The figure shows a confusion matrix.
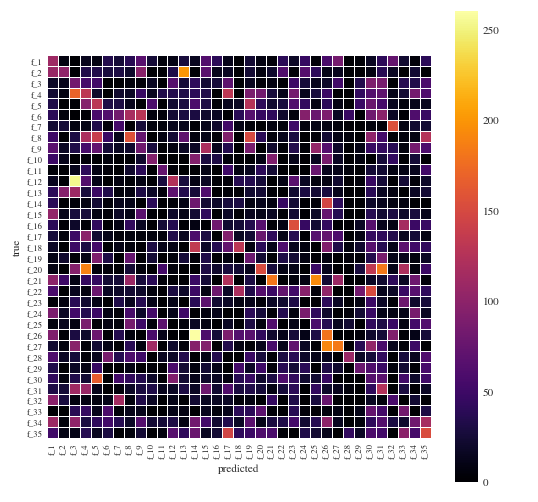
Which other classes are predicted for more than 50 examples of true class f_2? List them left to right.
f_1, f_9, f_13, f_15, f_22, f_24
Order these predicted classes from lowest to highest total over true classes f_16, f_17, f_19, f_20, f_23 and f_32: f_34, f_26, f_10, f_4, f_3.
f_10, f_34, f_3, f_26, f_4
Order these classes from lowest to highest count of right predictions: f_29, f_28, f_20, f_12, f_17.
f_29, f_17, f_28, f_12, f_20
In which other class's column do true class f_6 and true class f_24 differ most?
f_9
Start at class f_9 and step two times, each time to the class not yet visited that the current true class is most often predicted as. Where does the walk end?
f_1
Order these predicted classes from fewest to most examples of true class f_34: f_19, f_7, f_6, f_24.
f_24, f_7, f_6, f_19
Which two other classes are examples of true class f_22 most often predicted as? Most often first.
f_30, f_18
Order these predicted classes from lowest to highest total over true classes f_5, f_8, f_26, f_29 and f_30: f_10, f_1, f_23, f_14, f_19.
f_10, f_23, f_1, f_14, f_19
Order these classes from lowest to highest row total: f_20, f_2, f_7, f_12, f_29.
f_7, f_29, f_12, f_2, f_20
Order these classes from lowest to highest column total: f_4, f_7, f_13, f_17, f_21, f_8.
f_7, f_13, f_21, f_8, f_17, f_4
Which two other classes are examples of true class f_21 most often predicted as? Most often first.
f_25, f_17
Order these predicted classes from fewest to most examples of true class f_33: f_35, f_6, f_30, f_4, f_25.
f_25, f_35, f_4, f_6, f_30
